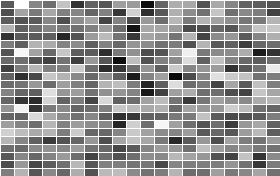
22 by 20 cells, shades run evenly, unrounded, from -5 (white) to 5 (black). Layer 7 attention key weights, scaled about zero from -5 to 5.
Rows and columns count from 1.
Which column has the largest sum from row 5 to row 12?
1
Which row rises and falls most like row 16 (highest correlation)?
17
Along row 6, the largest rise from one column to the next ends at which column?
16
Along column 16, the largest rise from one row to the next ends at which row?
11
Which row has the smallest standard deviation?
19
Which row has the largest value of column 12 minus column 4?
12
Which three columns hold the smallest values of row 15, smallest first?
3, 15, 4
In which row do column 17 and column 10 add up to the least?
14
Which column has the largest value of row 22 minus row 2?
10
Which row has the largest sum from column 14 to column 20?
6
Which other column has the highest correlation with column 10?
2
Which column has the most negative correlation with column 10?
20
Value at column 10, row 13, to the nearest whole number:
1
